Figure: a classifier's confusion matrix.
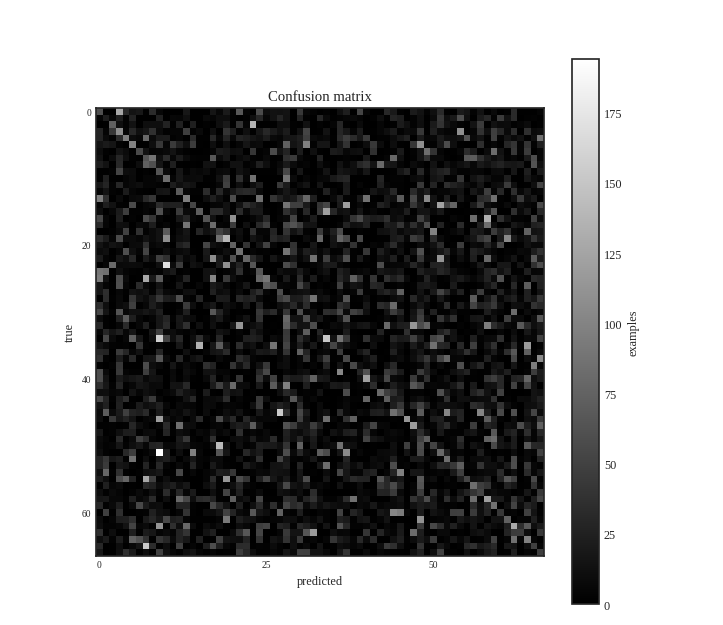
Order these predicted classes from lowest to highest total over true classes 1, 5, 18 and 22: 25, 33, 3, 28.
25, 3, 33, 28
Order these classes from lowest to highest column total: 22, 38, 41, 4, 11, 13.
11, 41, 38, 22, 4, 13
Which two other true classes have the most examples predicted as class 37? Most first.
14, 51
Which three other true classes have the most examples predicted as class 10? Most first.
23, 19, 18
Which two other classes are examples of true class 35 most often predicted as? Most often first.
15, 64
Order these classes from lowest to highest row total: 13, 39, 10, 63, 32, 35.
10, 39, 63, 35, 32, 13
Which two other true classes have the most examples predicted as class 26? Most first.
35, 41
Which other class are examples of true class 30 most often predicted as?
62
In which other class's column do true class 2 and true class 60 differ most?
44
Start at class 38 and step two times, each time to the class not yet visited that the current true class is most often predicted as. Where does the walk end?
7
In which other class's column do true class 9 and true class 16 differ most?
58
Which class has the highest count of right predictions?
34
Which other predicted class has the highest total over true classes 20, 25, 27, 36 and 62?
9
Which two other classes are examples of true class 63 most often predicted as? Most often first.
32, 47
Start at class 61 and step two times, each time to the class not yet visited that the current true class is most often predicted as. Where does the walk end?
59
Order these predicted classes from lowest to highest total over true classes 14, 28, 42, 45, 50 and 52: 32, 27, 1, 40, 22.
40, 22, 32, 1, 27
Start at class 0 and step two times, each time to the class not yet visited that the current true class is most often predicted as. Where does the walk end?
54
